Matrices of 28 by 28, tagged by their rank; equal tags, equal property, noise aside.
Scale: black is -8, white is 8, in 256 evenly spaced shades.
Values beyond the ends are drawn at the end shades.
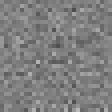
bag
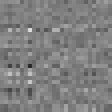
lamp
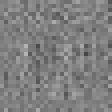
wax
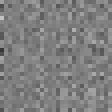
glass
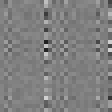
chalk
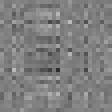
lamp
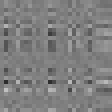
chalk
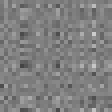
lamp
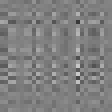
chalk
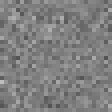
bag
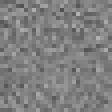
bag
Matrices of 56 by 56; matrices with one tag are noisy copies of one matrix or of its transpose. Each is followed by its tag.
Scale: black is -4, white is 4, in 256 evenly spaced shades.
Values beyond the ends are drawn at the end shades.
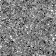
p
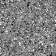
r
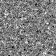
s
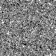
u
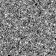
s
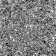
p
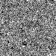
u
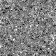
p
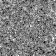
p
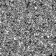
r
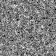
s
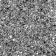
p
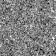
p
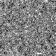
p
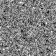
u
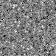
s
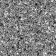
s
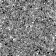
p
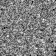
r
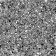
p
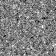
s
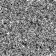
u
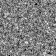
s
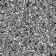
r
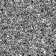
r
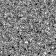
s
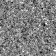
u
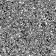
u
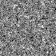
s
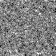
p
